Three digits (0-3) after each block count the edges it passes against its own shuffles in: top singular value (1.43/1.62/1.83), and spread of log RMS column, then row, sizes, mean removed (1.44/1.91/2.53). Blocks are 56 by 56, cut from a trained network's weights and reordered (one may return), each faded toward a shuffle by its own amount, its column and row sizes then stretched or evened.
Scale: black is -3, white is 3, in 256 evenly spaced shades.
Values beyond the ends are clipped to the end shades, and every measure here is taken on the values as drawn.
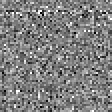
0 0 2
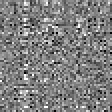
3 2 2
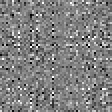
2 3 2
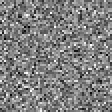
2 0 0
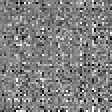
1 3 3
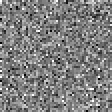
0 1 0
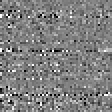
3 2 3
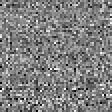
2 1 2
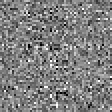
1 2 1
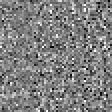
1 2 0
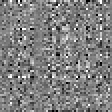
3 3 2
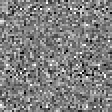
0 0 2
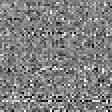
2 0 3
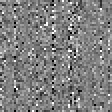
0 3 0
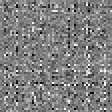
2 3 2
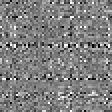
3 2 3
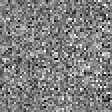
2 1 1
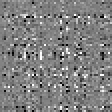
3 3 3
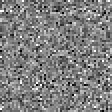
0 1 1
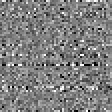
3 1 3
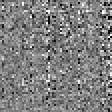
0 3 1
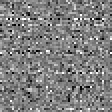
2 2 3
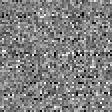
0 0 3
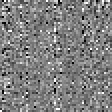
1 3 1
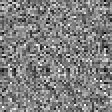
3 1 0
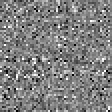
0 2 2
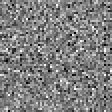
1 1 0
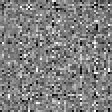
2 3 1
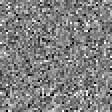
0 1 1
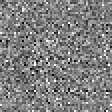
2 1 1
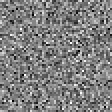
3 0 1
